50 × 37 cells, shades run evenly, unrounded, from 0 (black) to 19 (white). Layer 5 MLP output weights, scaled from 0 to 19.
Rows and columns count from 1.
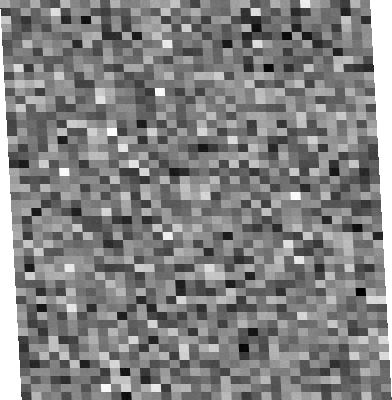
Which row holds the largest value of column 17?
6
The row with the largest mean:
38
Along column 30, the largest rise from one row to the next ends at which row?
5
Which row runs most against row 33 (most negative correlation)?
9
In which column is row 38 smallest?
13
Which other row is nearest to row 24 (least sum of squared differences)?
35
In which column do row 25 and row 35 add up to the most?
20
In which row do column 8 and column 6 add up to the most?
34
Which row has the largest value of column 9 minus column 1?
49
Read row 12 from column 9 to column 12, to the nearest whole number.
8 15 13 10
